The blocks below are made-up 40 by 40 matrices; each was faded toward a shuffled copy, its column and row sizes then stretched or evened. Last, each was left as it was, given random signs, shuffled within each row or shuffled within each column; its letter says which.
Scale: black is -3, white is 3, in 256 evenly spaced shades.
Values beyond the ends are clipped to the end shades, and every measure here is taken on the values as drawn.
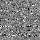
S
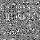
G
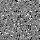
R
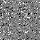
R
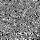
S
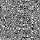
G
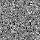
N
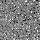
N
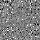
G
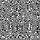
G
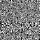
R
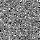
N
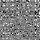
G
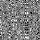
G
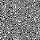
G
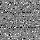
S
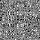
G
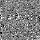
R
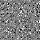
G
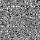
R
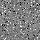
N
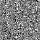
N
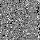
N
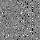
N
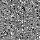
N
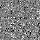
R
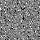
N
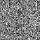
N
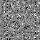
N
